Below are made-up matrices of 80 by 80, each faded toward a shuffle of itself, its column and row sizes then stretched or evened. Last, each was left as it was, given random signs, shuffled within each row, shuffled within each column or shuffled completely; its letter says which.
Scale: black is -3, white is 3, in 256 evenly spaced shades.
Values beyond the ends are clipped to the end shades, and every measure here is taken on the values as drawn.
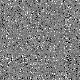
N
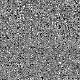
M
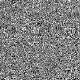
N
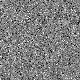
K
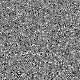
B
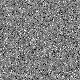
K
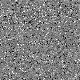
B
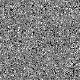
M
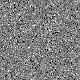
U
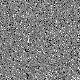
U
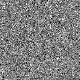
U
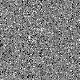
U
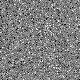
K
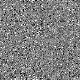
M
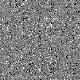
N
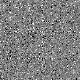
M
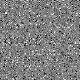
N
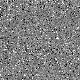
B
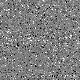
B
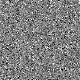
M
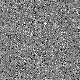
U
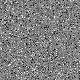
K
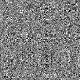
N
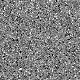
U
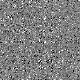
M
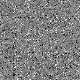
M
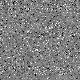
B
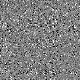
N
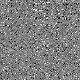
N
